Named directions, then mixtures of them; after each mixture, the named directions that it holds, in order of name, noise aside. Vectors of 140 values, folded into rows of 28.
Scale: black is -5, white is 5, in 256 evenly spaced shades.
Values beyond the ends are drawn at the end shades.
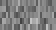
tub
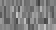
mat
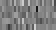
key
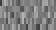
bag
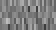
key, mat.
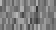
bag, key, tub.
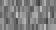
bag, mat.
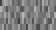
bag.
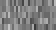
key, mat, tub.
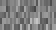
tub.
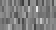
key.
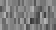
mat, tub.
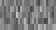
mat.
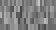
mat.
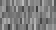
bag, key, tub.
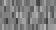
bag, mat.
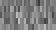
mat.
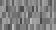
bag, key, tub.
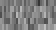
mat.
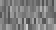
bag, key, mat.
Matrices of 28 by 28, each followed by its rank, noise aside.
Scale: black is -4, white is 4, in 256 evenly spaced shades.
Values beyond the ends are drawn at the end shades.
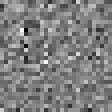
seven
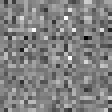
five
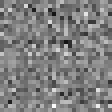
eight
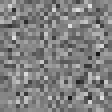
six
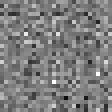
seven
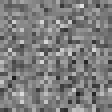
four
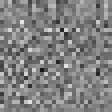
six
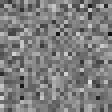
five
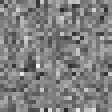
seven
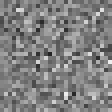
eight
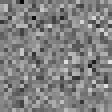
eight
